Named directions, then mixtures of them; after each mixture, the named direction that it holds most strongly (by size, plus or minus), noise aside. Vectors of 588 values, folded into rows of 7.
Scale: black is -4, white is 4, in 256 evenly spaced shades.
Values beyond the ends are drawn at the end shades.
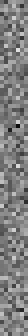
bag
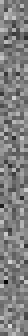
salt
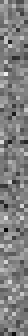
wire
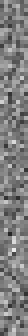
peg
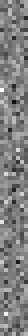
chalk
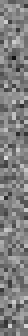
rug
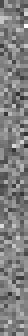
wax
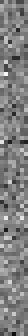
wire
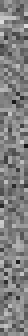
wax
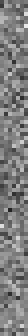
wax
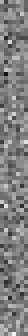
wire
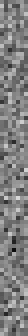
peg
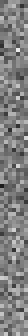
bag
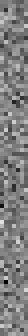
salt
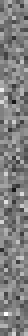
chalk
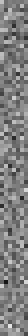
salt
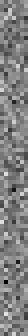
chalk
